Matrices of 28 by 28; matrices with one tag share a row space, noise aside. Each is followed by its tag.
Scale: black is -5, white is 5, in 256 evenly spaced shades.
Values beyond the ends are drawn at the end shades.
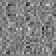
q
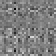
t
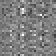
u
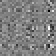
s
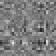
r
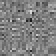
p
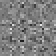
u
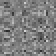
r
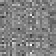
p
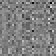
s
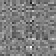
p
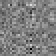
p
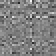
p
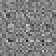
q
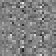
u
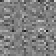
r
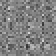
q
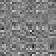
p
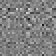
q
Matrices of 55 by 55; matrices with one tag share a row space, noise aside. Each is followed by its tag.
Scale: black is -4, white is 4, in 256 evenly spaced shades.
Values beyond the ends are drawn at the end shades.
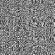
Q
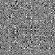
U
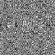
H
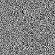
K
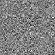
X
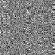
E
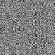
Q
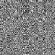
H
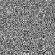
H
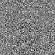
X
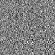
K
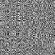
Q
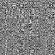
X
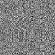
K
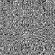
H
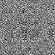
X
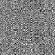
U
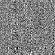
U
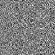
K
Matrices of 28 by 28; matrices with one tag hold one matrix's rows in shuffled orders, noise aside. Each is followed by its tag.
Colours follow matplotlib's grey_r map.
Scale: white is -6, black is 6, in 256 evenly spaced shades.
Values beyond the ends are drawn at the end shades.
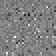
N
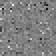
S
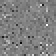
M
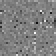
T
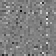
M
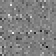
S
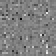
M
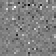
N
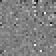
T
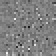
N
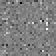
M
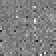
T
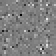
M
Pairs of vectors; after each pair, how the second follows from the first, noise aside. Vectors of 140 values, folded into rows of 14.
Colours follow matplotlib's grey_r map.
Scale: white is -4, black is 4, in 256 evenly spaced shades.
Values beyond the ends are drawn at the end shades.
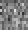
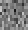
sign-scrambled.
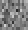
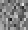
reversed.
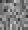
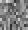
negated.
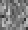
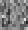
negated.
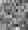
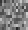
negated.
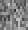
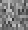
reversed.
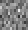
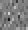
reversed, negated, partly zeroed.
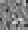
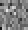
reversed.
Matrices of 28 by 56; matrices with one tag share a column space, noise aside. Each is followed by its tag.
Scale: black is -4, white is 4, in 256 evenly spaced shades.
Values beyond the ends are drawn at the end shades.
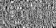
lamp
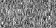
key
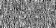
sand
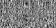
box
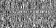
box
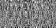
lamp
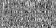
box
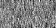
sand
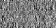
sand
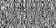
lamp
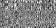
lamp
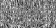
box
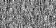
sand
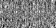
box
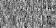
sand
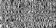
box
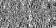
box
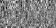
lamp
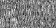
key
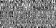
lamp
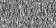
key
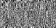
lamp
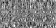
box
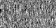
key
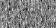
sand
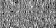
box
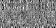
lamp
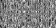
box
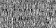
key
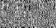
lamp
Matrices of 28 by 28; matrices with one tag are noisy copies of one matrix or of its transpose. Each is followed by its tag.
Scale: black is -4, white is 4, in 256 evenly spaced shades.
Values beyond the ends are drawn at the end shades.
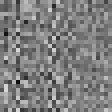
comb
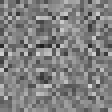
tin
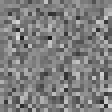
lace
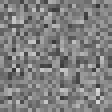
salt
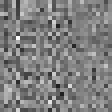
comb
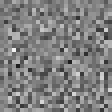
lace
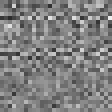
comb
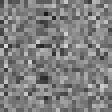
tin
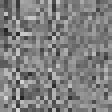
comb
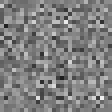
salt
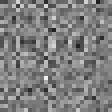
tin
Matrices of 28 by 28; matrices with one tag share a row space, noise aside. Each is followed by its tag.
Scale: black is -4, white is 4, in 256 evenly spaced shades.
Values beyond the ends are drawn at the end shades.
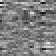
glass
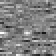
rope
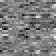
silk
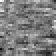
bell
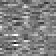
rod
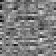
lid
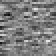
rope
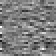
glass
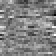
bell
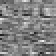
glass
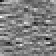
rope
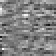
glass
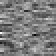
rope
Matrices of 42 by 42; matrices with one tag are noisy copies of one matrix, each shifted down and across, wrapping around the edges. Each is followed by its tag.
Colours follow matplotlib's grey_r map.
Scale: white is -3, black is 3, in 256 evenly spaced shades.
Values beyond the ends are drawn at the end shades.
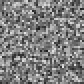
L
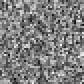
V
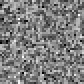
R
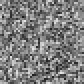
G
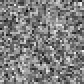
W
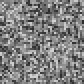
W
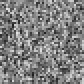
V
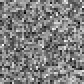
R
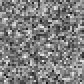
G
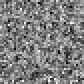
L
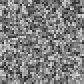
R
